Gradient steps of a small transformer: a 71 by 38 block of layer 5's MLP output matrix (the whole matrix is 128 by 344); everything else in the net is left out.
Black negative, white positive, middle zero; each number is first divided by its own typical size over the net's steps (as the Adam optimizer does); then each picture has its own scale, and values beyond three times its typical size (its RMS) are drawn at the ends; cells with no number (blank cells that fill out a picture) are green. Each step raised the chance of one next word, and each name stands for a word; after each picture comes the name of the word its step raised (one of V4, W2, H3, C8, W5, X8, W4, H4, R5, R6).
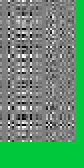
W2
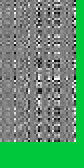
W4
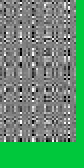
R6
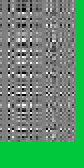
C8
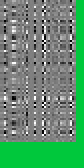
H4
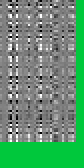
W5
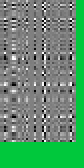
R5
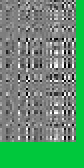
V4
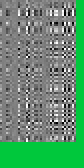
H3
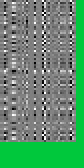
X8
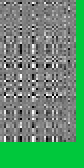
V4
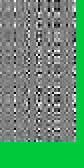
C8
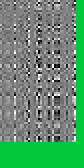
V4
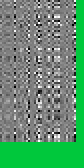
W5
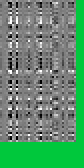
X8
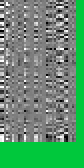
W5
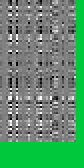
H4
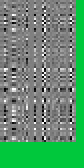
H3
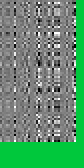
R6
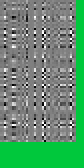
W2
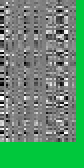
H4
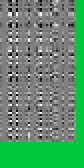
C8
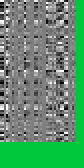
X8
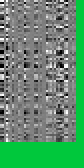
V4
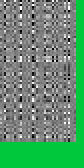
W5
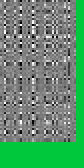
H4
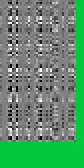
H3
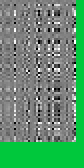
H3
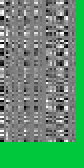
R6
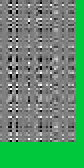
R5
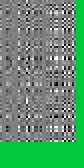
R5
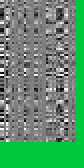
H3
